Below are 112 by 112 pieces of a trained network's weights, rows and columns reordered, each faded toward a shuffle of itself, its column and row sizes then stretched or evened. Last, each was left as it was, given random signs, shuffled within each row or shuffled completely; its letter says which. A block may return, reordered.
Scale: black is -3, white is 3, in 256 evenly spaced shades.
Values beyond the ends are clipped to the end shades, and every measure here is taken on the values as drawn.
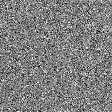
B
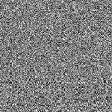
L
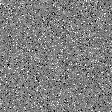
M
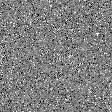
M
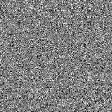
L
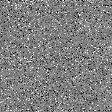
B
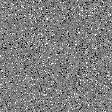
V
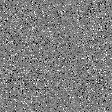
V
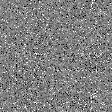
V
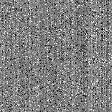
L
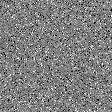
M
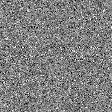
B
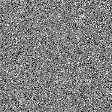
V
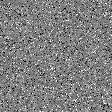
M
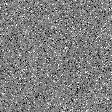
M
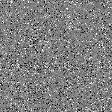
V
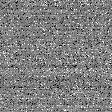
B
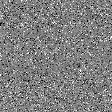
B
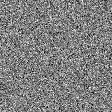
M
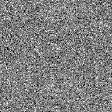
L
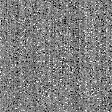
L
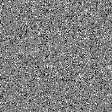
V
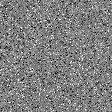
M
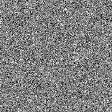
V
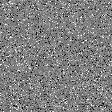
B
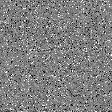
V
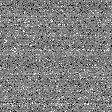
B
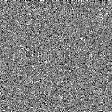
L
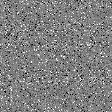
V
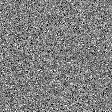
B
